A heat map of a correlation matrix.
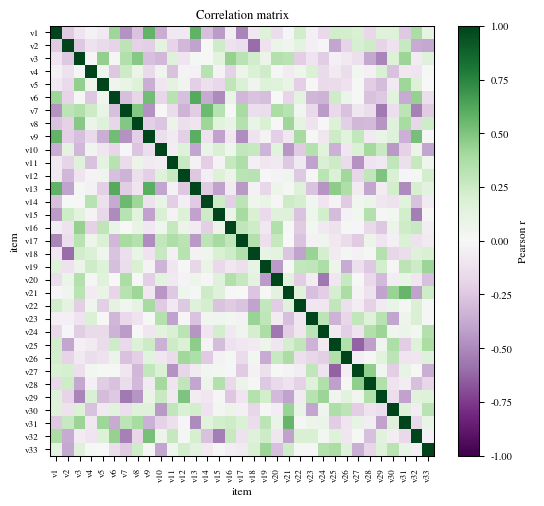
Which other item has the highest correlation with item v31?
v21
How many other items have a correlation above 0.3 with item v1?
4
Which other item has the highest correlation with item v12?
v29
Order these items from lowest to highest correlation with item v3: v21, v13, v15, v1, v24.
v24, v1, v13, v15, v21
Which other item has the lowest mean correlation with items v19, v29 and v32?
v7
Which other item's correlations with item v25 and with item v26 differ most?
v27
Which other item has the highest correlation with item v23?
v18
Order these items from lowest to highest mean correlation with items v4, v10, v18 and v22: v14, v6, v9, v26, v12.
v6, v26, v9, v12, v14
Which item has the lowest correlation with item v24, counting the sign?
v20
